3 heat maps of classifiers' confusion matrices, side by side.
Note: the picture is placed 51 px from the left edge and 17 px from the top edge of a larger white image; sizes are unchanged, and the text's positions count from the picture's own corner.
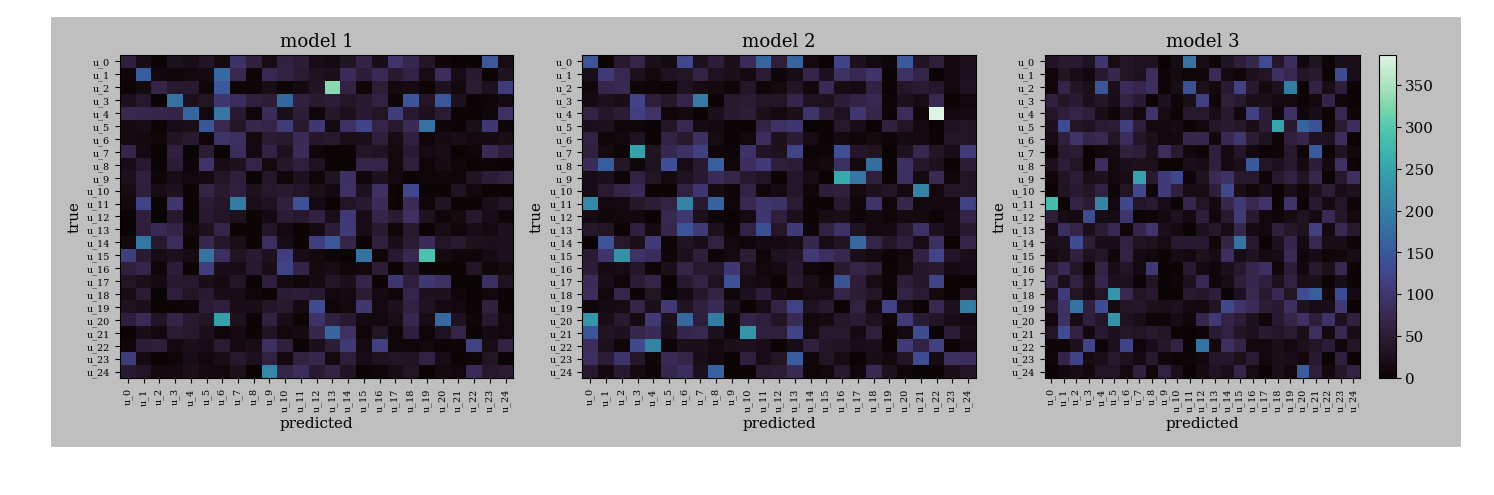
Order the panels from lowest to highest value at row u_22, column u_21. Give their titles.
model 1, model 3, model 2
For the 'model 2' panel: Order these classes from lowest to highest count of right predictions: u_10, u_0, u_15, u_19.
u_10, u_15, u_19, u_0
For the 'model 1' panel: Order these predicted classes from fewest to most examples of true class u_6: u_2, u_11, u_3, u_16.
u_2, u_3, u_16, u_11
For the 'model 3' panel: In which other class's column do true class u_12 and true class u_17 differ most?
u_3
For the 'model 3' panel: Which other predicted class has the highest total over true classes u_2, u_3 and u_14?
u_15
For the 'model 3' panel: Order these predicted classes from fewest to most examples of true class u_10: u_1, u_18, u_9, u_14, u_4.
u_18, u_1, u_4, u_9, u_14
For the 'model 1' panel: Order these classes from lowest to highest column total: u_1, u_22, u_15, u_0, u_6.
u_22, u_0, u_15, u_1, u_6
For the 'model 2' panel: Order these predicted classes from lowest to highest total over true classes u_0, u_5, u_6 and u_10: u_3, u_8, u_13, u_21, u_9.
u_9, u_8, u_3, u_21, u_13
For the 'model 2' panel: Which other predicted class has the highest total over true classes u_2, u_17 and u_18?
u_16
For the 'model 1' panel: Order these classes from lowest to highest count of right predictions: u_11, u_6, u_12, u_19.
u_19, u_12, u_6, u_11
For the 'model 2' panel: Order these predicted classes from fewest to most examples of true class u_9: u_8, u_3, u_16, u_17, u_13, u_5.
u_5, u_13, u_3, u_8, u_17, u_16
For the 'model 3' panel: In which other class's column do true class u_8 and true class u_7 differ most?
u_16
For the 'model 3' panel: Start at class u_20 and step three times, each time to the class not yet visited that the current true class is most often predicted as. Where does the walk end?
u_21
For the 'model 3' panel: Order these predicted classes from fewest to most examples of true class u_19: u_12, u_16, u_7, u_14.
u_12, u_7, u_16, u_14
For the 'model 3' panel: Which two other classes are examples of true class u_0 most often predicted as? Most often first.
u_11, u_17
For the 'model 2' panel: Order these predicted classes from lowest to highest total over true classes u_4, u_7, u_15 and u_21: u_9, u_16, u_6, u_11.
u_9, u_11, u_6, u_16
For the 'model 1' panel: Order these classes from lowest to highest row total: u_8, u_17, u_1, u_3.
u_8, u_17, u_1, u_3
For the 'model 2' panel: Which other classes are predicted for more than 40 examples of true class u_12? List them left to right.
u_5, u_6, u_11, u_24
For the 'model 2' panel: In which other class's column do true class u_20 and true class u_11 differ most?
u_24
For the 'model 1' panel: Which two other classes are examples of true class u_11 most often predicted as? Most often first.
u_7, u_1
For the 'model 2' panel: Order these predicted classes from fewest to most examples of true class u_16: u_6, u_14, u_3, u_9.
u_14, u_3, u_6, u_9
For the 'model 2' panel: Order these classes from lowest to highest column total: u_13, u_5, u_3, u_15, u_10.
u_15, u_5, u_10, u_3, u_13
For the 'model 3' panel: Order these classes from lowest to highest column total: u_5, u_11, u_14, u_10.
u_10, u_11, u_5, u_14
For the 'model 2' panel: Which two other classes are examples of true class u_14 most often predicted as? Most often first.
u_17, u_1
